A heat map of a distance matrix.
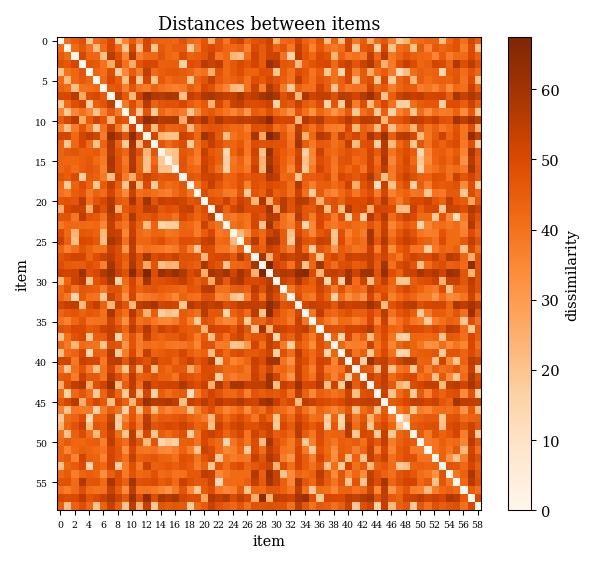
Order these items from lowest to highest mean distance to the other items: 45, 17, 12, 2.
2, 17, 12, 45
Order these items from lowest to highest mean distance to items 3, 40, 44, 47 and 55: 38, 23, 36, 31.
38, 23, 31, 36
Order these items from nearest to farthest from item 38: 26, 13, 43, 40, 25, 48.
25, 26, 40, 13, 48, 43
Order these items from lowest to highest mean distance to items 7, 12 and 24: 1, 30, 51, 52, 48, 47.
51, 52, 1, 47, 48, 30
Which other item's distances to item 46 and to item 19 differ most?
5
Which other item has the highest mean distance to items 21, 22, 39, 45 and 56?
29
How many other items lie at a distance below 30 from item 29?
4
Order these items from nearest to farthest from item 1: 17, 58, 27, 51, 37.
58, 51, 37, 17, 27
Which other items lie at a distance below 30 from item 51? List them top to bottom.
19, 26, 35, 56
